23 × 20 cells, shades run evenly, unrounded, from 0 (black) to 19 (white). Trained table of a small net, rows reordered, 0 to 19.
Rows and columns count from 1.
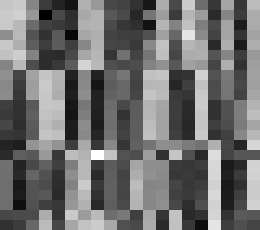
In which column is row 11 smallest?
6
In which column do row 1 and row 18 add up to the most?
20
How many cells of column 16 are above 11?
11
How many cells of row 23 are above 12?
8
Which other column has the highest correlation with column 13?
16
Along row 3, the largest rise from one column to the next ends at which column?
13
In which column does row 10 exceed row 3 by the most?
12
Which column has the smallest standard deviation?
10
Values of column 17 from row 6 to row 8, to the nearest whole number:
6 5 6
